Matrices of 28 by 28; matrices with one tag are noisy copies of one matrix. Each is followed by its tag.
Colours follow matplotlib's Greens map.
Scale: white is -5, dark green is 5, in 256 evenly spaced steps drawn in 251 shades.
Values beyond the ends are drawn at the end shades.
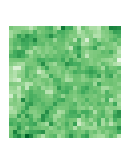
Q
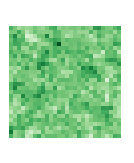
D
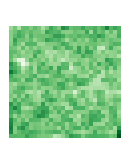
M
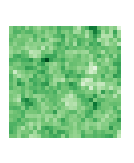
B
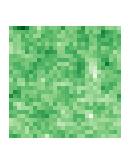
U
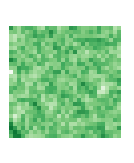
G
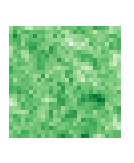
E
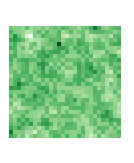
D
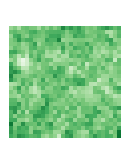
M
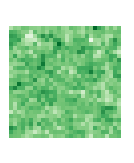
D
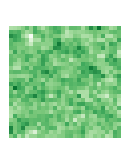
D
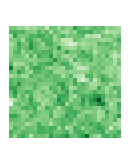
E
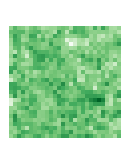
E
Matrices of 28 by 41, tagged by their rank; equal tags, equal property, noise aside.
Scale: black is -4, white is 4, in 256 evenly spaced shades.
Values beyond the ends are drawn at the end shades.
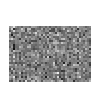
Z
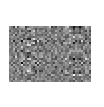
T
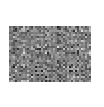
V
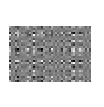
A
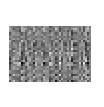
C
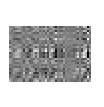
A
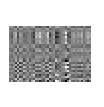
A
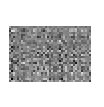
T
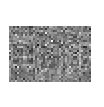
Z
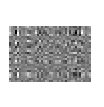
C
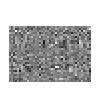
Z
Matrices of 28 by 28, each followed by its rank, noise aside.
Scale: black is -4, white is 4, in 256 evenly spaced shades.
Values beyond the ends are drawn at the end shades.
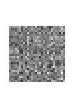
six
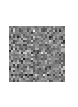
five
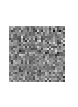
eight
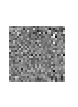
eight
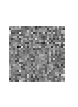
seven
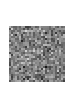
eight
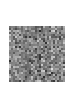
five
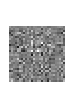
five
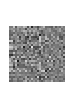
seven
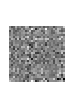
six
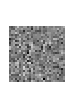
seven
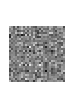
six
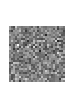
eight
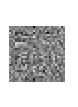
six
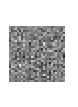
six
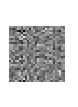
seven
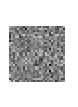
five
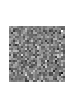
eight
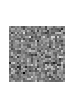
eight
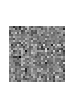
six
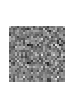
six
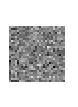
seven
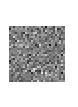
eight
